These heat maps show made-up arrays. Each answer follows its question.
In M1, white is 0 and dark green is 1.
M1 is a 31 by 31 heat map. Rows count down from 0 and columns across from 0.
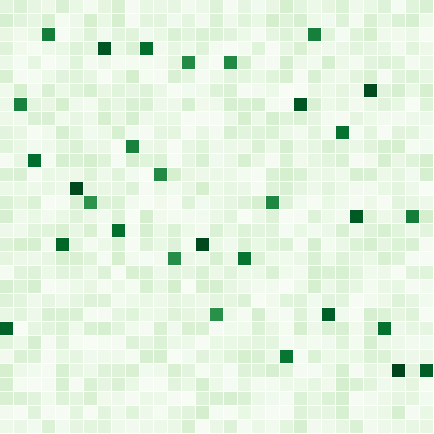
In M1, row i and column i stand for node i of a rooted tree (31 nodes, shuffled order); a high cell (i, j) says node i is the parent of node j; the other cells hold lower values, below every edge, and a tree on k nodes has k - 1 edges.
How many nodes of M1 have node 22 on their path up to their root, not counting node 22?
7
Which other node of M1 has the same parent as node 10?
7
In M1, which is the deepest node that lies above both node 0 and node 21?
2
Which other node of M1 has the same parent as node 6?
19
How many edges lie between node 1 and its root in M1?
6
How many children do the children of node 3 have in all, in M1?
3
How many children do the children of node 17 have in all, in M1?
4
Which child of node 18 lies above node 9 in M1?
12
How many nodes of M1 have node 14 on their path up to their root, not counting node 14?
5
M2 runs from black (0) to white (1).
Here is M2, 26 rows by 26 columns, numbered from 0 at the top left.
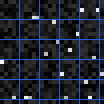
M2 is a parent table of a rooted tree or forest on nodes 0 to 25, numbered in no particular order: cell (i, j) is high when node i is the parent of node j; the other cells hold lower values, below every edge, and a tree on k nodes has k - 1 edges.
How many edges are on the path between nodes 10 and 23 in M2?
2
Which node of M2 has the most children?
24
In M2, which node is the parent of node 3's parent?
2
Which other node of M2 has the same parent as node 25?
15
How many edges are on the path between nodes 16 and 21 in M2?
4
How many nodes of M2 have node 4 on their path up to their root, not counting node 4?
3
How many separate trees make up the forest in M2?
7
